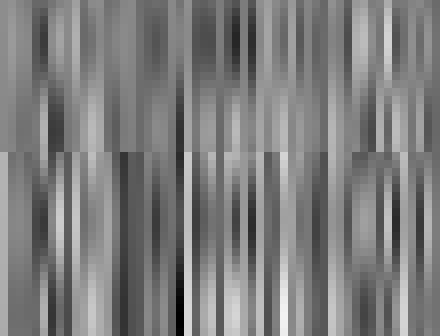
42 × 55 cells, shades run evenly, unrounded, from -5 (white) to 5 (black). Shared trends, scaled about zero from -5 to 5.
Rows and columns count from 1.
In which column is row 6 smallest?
49
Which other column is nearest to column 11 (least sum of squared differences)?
38
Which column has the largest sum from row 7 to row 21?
23
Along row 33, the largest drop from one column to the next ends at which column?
24
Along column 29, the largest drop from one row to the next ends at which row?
20
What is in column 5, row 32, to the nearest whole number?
2
